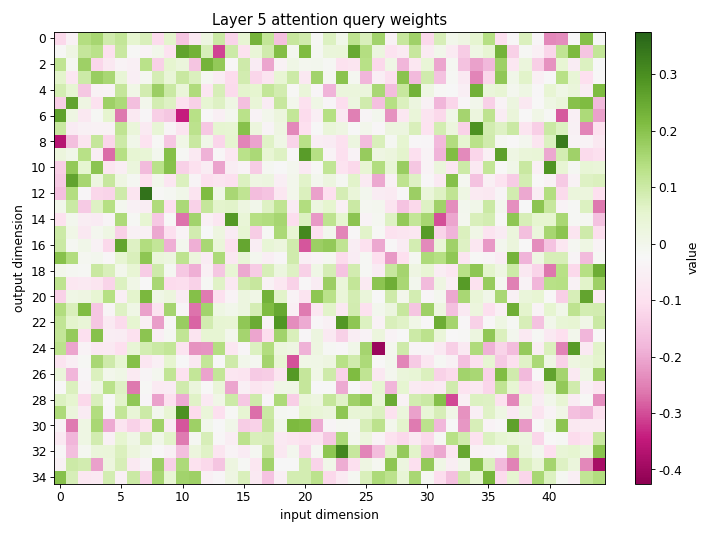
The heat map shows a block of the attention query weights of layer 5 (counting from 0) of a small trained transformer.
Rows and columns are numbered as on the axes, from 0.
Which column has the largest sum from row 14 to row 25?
18
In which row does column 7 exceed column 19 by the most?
12
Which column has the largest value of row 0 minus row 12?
16
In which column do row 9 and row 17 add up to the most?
32
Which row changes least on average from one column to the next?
31
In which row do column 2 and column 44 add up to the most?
21
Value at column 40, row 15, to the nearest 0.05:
0.15
